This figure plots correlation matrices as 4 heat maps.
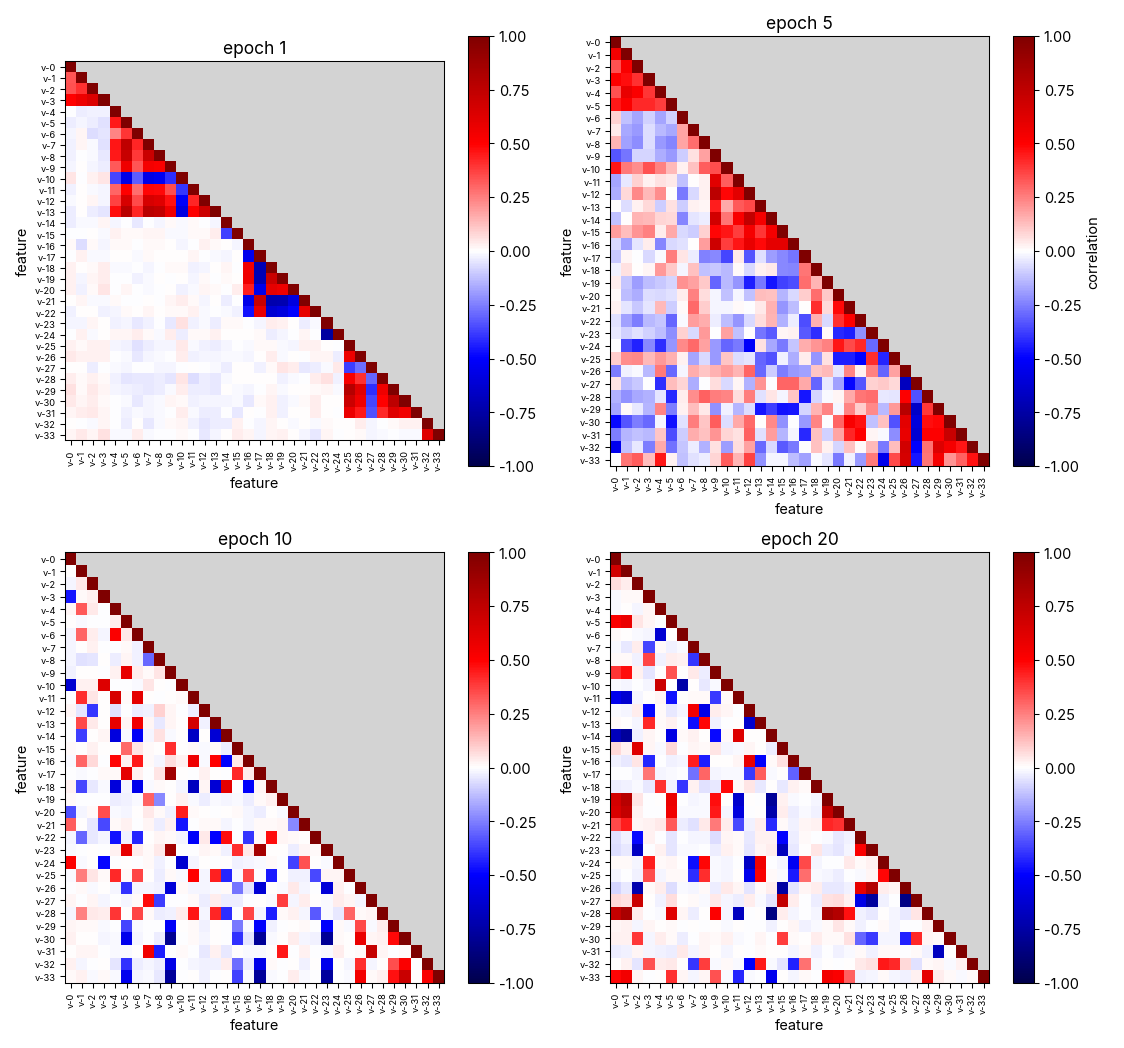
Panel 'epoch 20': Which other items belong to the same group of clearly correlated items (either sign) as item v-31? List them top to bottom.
v-29
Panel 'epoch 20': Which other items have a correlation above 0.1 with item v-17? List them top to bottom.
v-3, v-8, v-13, v-24, v-25, v-32
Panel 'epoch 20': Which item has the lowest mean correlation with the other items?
v-14
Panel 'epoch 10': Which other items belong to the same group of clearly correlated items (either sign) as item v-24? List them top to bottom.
v-0, v-3, v-10, v-20, v-21
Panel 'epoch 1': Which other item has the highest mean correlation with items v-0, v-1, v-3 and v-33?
v-2
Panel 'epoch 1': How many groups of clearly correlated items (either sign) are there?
7
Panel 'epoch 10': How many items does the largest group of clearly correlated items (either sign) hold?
11
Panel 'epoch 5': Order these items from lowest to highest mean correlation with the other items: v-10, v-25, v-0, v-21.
v-25, v-0, v-21, v-10
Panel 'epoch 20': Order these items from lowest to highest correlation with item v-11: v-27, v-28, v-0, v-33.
v-28, v-0, v-33, v-27
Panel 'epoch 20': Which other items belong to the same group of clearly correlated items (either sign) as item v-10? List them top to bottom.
v-4, v-6, v-18
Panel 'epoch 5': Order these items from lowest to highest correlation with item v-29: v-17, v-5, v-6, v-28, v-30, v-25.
v-5, v-17, v-6, v-25, v-28, v-30
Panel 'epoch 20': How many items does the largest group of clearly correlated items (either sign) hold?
11
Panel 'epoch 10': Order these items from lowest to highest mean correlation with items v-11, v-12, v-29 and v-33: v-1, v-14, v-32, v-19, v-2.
v-14, v-2, v-19, v-1, v-32
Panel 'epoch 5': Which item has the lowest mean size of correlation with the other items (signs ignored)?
v-6
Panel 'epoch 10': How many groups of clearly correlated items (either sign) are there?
5
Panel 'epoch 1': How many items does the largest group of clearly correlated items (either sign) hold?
10
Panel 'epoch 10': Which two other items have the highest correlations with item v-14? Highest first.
v-18, v-22
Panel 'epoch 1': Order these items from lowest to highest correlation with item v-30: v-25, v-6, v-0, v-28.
v-6, v-0, v-28, v-25
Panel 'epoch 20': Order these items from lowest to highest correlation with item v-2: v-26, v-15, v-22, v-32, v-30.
v-26, v-22, v-32, v-30, v-15
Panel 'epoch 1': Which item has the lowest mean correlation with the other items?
v-10
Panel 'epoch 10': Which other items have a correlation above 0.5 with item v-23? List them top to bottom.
v-5, v-9, v-17
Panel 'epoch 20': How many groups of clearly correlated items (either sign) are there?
5
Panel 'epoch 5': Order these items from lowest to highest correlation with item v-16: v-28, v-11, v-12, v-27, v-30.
v-30, v-28, v-27, v-11, v-12
